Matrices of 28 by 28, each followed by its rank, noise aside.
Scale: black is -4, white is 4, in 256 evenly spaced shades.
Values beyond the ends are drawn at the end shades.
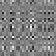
two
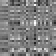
two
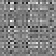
two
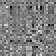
four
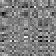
three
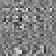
four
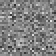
six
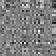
three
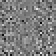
six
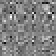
three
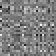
three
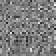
six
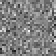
six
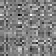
three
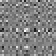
two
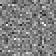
six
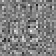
four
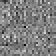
six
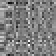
four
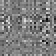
three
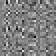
three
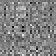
four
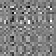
three
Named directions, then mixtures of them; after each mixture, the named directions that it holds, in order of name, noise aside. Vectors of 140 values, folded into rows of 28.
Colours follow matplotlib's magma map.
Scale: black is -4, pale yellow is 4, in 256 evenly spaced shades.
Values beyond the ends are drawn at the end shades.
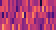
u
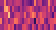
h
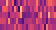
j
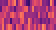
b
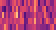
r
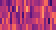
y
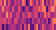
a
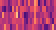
r.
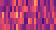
b, r.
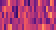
b, r.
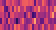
h.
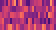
b.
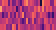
b, u.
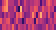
h, j, u.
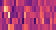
h, r, y.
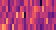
r, u.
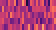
a, b, h.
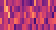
h.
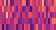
a.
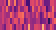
a, b.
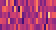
j.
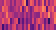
a, j, y.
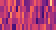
b, y.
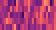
b, y.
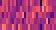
u.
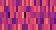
h, u, y.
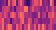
b.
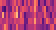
r.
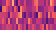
b, j.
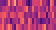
b.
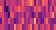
h.
